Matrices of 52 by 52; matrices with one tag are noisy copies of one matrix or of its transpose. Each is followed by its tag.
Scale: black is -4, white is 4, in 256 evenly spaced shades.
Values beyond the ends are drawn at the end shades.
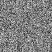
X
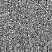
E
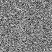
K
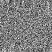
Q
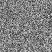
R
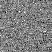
E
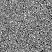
K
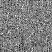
E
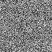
R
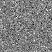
K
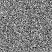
K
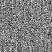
X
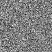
K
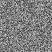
K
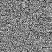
X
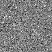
K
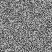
K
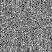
X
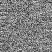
X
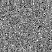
Q
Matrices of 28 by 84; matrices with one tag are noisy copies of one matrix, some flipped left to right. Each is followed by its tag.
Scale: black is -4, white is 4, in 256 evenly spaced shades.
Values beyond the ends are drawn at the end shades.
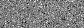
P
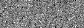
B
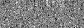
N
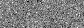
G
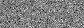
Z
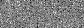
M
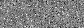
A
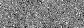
G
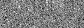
N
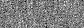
M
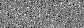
A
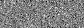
A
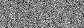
B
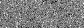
G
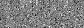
N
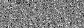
B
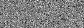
P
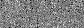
M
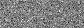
Z
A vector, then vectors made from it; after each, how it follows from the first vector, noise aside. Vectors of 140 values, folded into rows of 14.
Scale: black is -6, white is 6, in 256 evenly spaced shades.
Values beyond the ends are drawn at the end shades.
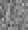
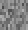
sign-scrambled.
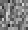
scaled up.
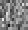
scaled up.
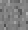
reversed, negated, partly zeroed.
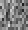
negated, scaled up.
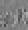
reversed, negated, partly zeroed.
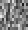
negated, scaled up.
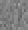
reversed, negated, shrunk.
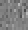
reversed, negated, partly zeroed.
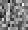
scaled up.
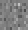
reversed, negated, partly zeroed.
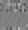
reversed, negated, partly zeroed.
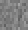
reversed, negated, shrunk.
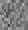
sign-scrambled.
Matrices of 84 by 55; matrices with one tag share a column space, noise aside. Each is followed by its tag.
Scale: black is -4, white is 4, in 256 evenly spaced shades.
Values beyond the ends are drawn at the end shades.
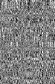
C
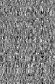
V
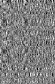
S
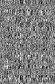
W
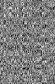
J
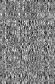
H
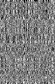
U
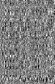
W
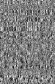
W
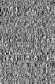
V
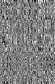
U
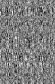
V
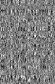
W
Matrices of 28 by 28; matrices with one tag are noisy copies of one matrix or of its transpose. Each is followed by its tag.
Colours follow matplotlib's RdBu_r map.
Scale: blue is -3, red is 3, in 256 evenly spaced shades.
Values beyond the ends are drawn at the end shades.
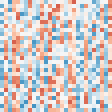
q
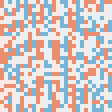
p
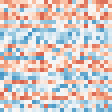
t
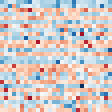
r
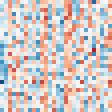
r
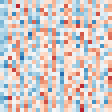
r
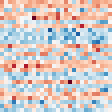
t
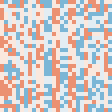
p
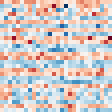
p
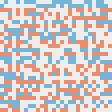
r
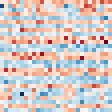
p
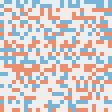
r
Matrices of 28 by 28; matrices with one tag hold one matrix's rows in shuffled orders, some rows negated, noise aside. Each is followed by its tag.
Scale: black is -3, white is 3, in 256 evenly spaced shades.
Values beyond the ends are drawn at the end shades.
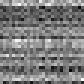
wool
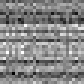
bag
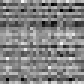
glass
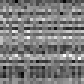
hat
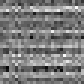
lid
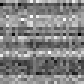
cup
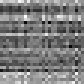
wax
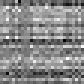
lid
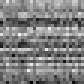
cup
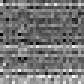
cup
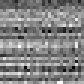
wax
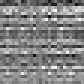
glass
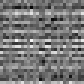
wool
